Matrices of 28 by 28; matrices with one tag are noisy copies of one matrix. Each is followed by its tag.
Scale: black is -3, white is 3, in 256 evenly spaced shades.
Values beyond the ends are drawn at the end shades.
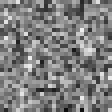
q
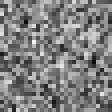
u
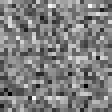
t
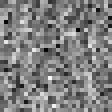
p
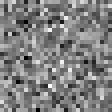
u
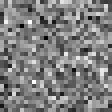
t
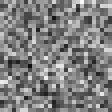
u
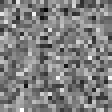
q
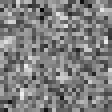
q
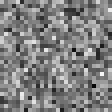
q
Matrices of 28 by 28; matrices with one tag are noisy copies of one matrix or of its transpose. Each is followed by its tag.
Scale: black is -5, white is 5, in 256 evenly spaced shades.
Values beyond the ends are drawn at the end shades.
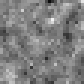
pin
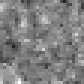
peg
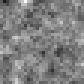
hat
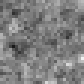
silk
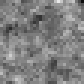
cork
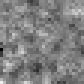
pin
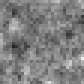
silk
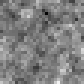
silk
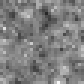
silk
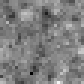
silk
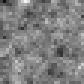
hat
